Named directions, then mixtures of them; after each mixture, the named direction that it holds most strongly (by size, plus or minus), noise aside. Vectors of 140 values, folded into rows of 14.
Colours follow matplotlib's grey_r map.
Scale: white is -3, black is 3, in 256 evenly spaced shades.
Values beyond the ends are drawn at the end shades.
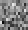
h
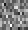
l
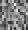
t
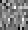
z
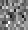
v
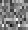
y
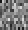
z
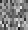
y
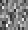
v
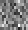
t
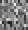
t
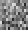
h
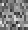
y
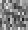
l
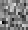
h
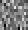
z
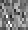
l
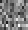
y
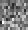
h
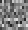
y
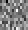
v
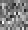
h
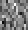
t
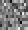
l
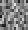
t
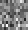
y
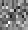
v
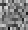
t
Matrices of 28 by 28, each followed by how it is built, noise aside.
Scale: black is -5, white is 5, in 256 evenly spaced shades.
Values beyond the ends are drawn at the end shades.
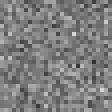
noise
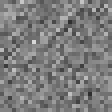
Hankel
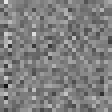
uneven columns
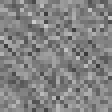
Toeplitz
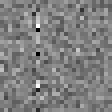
uneven columns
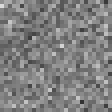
Hankel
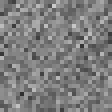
Hankel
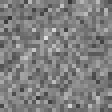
Hankel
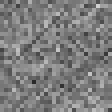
Hankel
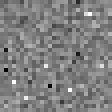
sparse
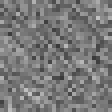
Toeplitz
